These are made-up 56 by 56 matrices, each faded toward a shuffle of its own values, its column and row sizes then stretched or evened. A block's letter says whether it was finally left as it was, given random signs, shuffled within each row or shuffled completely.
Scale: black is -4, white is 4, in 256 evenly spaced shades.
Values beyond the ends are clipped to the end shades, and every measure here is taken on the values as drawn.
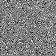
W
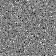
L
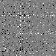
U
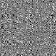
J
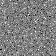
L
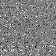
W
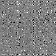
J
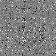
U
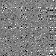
J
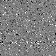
W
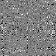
J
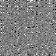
J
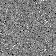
L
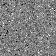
L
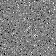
L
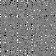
J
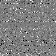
W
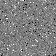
L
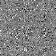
U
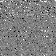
W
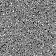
L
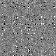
J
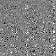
J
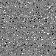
W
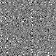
U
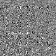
U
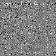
U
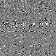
U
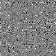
J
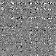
U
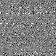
W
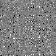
U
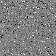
W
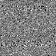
W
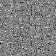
U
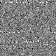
W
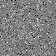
L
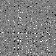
U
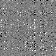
J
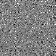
U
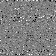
W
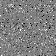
W
